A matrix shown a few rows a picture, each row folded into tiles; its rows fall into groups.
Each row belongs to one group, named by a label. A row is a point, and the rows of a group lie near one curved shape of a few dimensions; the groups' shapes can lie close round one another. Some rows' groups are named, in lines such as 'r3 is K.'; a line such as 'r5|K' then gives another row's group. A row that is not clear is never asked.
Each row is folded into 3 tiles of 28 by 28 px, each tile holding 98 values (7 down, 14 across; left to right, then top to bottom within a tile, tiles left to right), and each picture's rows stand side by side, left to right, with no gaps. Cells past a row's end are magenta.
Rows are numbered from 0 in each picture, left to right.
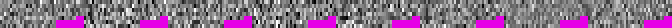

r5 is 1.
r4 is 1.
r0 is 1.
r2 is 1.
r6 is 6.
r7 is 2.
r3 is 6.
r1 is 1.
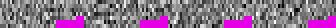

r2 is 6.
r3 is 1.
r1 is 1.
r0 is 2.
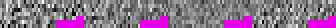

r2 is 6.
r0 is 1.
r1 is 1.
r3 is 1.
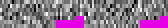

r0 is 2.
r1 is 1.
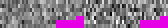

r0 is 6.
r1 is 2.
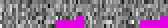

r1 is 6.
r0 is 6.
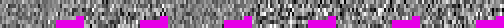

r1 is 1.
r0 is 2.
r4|1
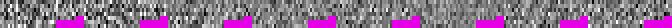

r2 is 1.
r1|2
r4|1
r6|1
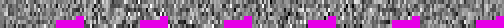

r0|2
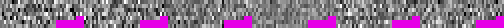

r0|2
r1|1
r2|1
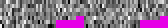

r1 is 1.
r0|6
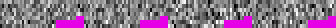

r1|1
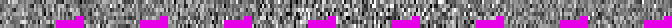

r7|1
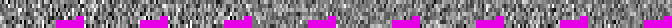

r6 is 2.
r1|6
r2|6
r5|1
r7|6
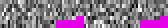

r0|2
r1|1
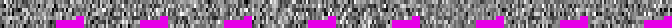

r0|1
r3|1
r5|6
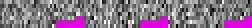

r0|6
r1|6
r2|1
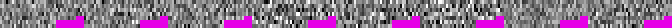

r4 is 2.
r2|2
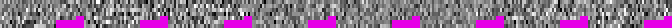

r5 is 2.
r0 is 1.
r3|2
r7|1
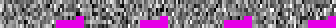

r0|6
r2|1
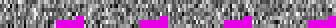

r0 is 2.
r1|1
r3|6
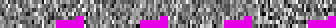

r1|6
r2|6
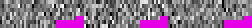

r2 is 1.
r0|6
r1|6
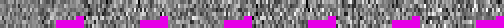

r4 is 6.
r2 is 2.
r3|1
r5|1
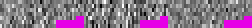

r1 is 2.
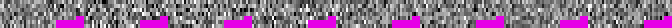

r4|6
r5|1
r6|2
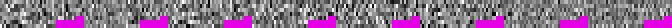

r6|1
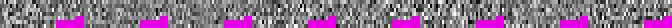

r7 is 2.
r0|2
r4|6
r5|2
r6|1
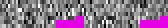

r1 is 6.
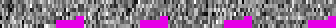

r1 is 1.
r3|1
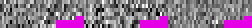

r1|1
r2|6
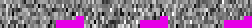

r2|1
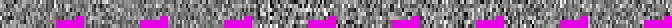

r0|1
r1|2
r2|6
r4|1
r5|6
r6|6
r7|6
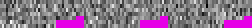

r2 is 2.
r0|1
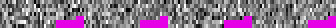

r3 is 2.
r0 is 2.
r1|1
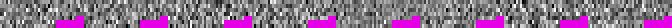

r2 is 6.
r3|2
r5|1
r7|1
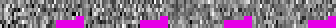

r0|1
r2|6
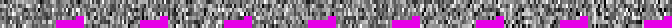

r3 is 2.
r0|1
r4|1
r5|6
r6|1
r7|2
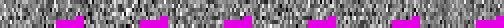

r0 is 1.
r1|1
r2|1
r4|1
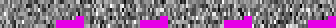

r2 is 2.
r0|1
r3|1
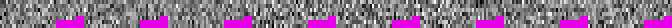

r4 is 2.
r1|6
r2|6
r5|6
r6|6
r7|1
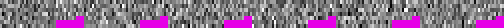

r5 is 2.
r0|6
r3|6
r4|1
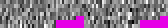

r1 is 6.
